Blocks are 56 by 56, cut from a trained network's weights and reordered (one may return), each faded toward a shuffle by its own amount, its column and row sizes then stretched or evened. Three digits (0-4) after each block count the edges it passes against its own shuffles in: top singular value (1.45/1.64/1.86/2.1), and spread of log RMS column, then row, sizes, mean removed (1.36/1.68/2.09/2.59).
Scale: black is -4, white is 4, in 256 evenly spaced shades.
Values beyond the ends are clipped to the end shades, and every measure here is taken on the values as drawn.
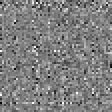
1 3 3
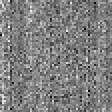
2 3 1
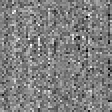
1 3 0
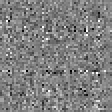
1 3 3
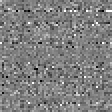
0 0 4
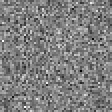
2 1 0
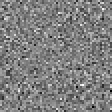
3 1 1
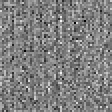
1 1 0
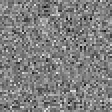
0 0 2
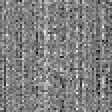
4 4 1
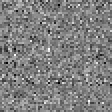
1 1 2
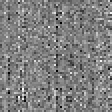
1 3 2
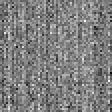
3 2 1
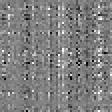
3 4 4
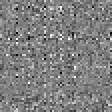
1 3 3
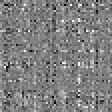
1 3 4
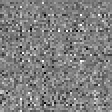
0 2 4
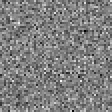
0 0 1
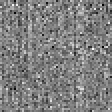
1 0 1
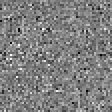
0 1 3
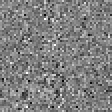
1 1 1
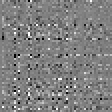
3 4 4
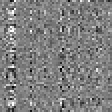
4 4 3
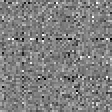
1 2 3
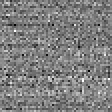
2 2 2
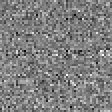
2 0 3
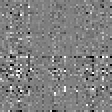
1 4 4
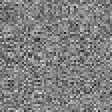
4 1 2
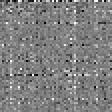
2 2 4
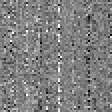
1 4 0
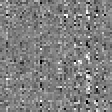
2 4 2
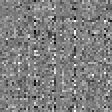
2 4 3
